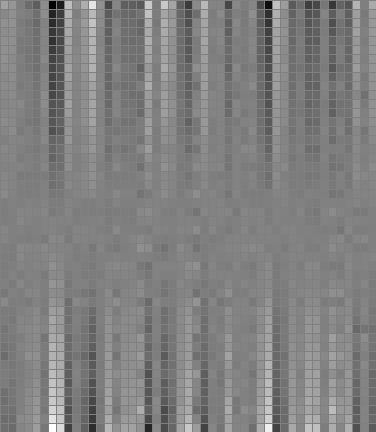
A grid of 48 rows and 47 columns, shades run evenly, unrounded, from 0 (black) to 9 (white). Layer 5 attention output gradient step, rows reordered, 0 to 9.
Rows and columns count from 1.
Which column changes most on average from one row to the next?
25
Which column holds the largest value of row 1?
12
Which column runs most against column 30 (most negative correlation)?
41
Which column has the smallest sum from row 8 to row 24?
7
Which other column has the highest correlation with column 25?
15
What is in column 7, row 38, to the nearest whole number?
6
